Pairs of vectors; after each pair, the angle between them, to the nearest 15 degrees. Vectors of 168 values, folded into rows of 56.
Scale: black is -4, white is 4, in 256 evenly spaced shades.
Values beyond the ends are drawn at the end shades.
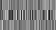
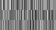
60 degrees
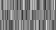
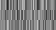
60 degrees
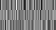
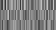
120 degrees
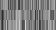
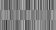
105 degrees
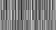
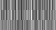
15 degrees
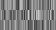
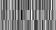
60 degrees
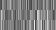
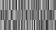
105 degrees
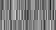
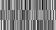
75 degrees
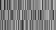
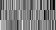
120 degrees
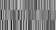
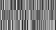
150 degrees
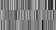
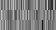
30 degrees
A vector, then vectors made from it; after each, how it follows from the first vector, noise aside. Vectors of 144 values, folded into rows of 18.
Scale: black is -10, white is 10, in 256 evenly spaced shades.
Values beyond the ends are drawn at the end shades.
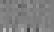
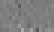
partly zeroed.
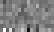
scaled up.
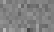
sign-scrambled.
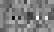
wrapped around, negated, scaled up.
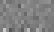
sign-scrambled.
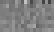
reversed, negated.
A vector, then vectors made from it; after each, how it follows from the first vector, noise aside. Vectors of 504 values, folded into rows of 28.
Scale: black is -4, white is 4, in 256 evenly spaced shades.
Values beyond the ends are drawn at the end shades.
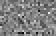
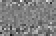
wrapped around, partly zeroed.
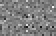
wrapped around, partly zeroed.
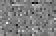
reversed, partly zeroed.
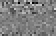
reversed, partly zeroed.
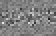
wrapped around, partly zeroed.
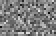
negated.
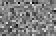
reversed.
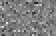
reversed, partly zeroed.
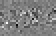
reversed, partly zeroed.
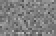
negated, shrunk.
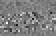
reversed, partly zeroed.
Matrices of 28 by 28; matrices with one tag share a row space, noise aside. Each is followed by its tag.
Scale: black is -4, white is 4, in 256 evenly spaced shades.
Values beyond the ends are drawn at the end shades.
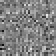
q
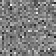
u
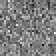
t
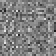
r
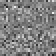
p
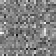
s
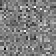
s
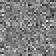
q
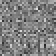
u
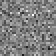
t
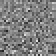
p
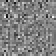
p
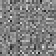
t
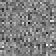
q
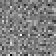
u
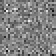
p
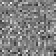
u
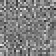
s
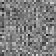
q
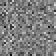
r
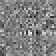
q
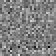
t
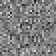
t
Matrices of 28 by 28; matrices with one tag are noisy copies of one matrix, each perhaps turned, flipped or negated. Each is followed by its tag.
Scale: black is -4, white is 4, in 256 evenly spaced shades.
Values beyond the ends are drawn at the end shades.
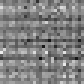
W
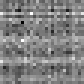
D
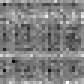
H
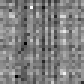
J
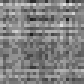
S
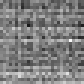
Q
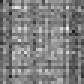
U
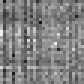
S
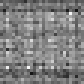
U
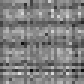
D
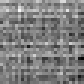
Q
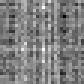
J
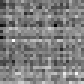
Q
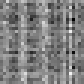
D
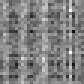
D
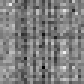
J
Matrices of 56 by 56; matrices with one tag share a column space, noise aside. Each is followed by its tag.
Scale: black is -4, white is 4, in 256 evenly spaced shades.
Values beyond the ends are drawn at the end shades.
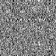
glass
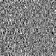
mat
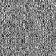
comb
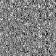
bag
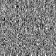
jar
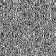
bag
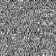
mat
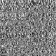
bag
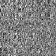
bag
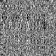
comb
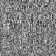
comb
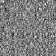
bag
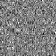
mat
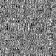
jar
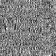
jar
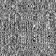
comb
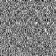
mat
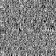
jar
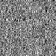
glass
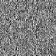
glass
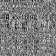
comb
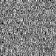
mat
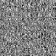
bag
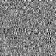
mat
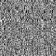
glass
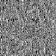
glass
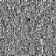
glass
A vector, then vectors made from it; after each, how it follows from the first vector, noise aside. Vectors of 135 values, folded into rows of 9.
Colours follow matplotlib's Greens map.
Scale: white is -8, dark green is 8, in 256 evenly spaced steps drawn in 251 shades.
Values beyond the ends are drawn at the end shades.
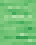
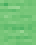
reversed, negated, shrunk.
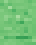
partly zeroed.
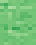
reversed, negated, partly zeroed.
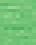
reversed, negated, shrunk.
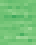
negated, shrunk.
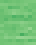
negated, shrunk.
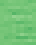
shrunk.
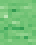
reversed, negated, partly zeroed.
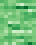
wrapped around, scaled up.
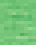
negated, shrunk.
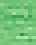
negated.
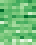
wrapped around, scaled up.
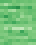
reversed.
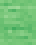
reversed, negated, shrunk.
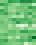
wrapped around, scaled up.
